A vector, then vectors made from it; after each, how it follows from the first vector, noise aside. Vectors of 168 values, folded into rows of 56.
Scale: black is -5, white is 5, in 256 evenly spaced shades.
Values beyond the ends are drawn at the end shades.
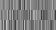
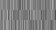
shrunk.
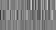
wrapped around, negated, partly zeroed.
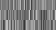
sign-scrambled.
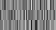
reversed.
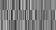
sign-scrambled.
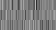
wrapped around, negated, partly zeroed.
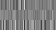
negated, partly zeroed.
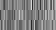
reversed.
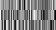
scaled up.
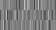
wrapped around, negated, partly zeroed.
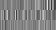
wrapped around, negated, partly zeroed.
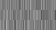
shrunk.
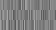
shrunk.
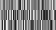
scaled up.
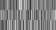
sign-scrambled.
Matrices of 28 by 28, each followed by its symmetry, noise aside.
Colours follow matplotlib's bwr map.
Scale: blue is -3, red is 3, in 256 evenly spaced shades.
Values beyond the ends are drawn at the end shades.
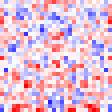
mirrored left to right.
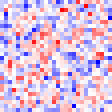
symmetric.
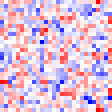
mirrored top to bottom.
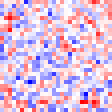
symmetric across the other diagonal.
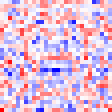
mirrored left to right.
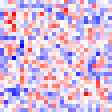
same after a half turn.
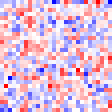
no symmetry.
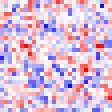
antisymmetric.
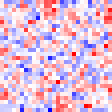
same after a half turn.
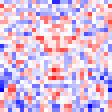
mirrored left to right.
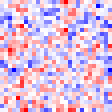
antisymmetric.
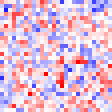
symmetric.
